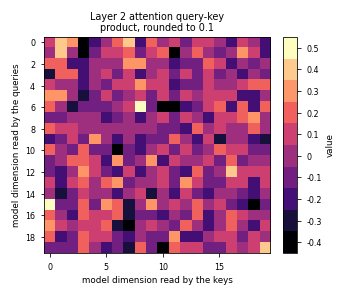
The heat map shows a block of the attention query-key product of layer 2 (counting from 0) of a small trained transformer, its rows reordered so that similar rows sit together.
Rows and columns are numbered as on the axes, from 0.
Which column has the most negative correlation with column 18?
5
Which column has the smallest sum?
11
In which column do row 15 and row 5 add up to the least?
18
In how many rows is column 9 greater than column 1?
7
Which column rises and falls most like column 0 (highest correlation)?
15
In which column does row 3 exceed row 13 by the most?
1
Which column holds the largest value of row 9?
4
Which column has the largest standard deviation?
3
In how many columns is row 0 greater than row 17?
10
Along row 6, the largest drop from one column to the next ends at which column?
9
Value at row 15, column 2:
-0.1
